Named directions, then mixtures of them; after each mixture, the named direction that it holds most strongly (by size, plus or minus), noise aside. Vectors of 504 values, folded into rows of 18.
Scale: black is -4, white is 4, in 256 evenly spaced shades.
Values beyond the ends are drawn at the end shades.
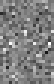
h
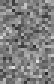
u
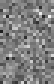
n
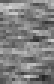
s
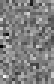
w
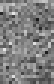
h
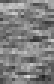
s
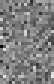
w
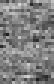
s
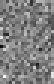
w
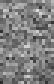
n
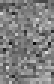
h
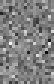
h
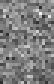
n
